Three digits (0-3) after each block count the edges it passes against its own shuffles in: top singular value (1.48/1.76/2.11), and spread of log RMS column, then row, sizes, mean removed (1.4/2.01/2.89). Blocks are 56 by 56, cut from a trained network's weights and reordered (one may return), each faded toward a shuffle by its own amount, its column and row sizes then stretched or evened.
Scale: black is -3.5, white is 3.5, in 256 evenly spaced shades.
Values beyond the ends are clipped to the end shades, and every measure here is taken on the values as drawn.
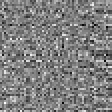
3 1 2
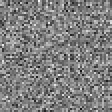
1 0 0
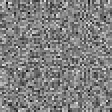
2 0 0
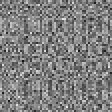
3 0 0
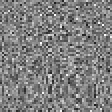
3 1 0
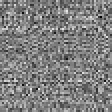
2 0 1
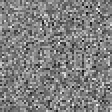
1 0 0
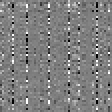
3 3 1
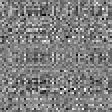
3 0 3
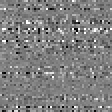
1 1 3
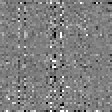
1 2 2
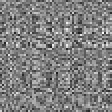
3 1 2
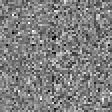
0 2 0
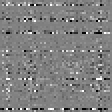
1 2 3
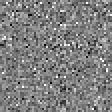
1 0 1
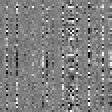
2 3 1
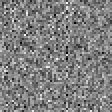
0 1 0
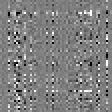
3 3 2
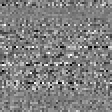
0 0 3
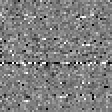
1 0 2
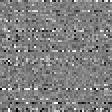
1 1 3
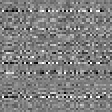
3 0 3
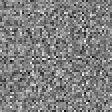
2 1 1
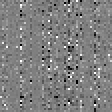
0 3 1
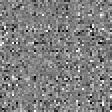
0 2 2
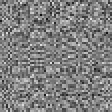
3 0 1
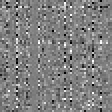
2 3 0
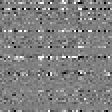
2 1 3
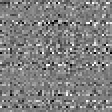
2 1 3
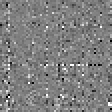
1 2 1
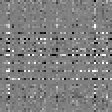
2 2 3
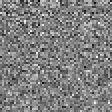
2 0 1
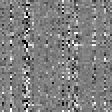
2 3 1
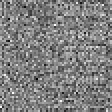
2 0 1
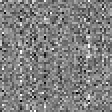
2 2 0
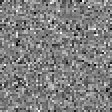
1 0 1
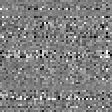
1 1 3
